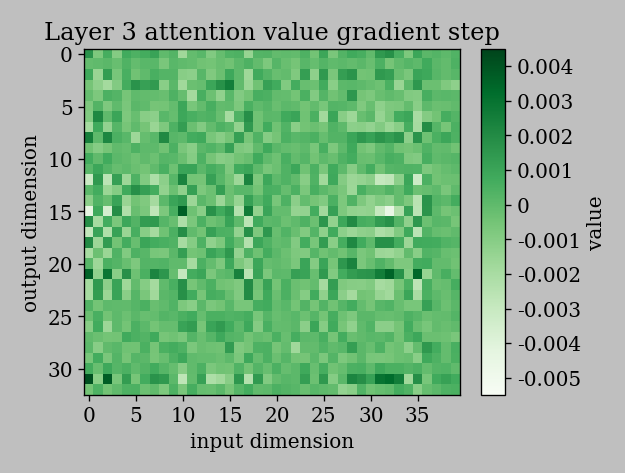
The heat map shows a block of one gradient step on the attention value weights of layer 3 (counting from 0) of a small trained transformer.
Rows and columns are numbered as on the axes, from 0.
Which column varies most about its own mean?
0
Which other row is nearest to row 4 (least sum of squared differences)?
24
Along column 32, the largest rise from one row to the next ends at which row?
16
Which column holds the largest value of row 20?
28
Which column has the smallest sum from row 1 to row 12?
35
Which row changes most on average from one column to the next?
15
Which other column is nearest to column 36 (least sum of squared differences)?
9
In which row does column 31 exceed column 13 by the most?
31
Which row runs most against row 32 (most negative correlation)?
20
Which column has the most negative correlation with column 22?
36
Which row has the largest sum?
21
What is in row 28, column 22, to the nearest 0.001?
-0.002
